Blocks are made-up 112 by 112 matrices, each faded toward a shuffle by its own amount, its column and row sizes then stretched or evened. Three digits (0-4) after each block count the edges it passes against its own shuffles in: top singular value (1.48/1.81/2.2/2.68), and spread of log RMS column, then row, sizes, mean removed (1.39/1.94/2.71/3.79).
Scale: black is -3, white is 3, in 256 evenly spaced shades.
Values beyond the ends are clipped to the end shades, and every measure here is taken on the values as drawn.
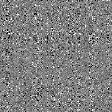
2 3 2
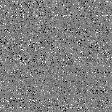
0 1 2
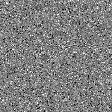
2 0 0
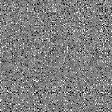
3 2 2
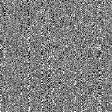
3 3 0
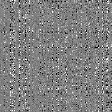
3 4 2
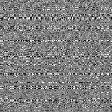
4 0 4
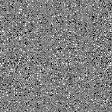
2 2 2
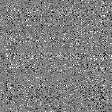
1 2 3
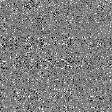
0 2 3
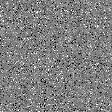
1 1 1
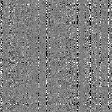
3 4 2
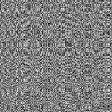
4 3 0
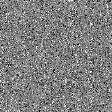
0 2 0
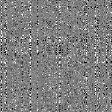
3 4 2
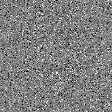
0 2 0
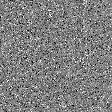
0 0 0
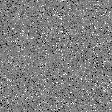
0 1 1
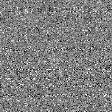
1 1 3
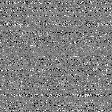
0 0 4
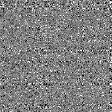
2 2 3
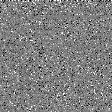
1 0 2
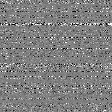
0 1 4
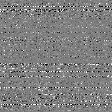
2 1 4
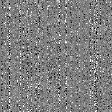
1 4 0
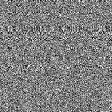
3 0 2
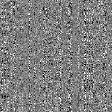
2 4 0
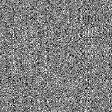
3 2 1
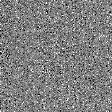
0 2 0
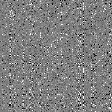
3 3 2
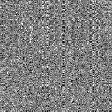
4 2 0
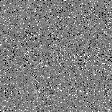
1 1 1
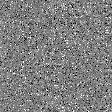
0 1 0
